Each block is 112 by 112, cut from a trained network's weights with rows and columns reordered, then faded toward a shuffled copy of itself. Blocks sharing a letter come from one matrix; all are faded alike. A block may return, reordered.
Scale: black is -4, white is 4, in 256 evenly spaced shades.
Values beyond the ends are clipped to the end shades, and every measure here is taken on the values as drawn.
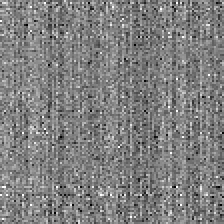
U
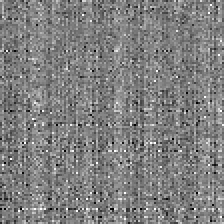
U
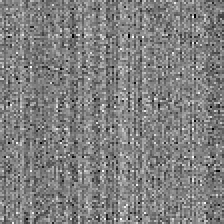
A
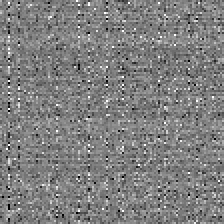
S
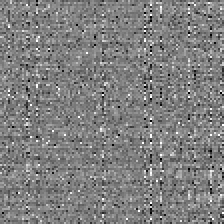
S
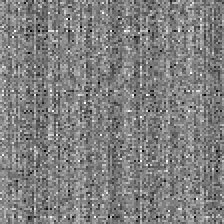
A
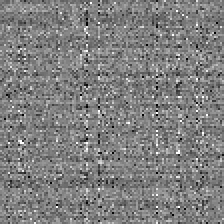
S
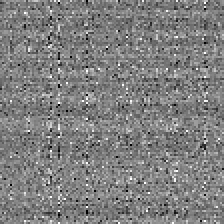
S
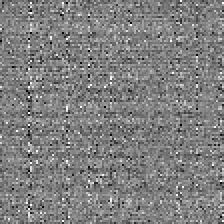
S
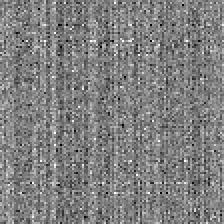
A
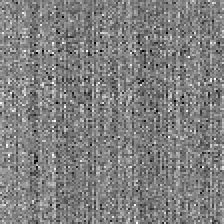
A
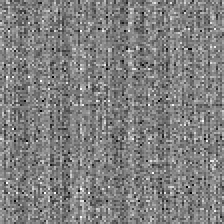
A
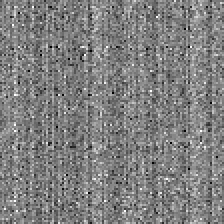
A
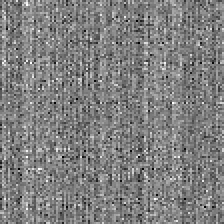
A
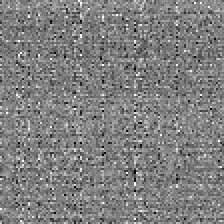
S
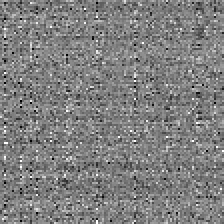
S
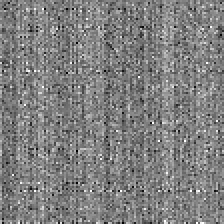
U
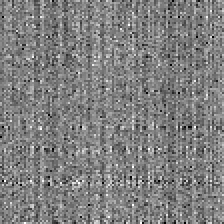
A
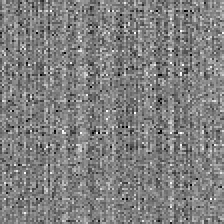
A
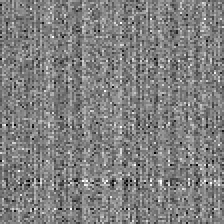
A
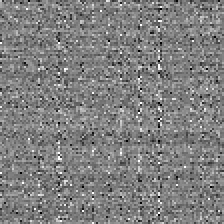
S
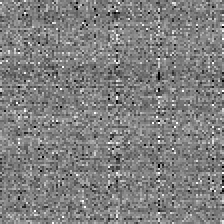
S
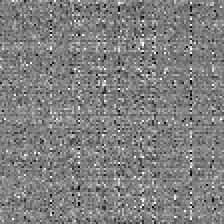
S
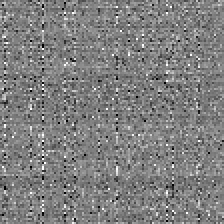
S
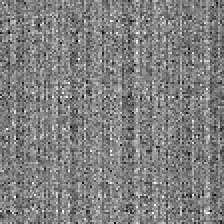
A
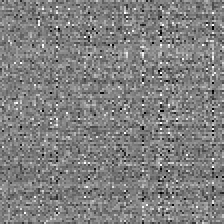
S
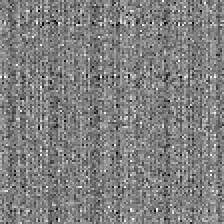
U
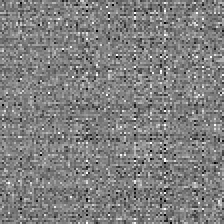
S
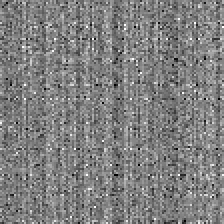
U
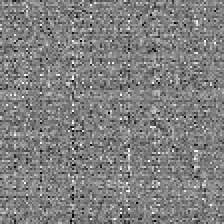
S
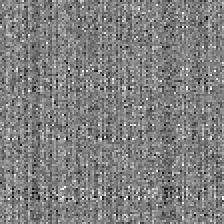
U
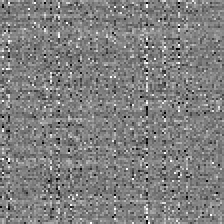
S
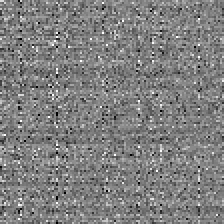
S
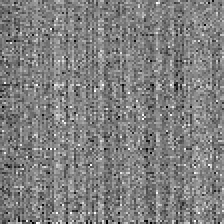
U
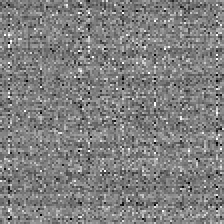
S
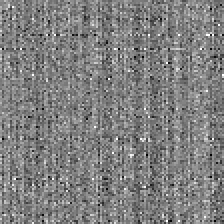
U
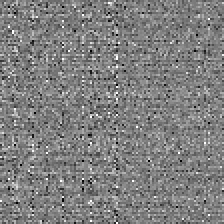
S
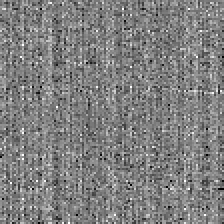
A
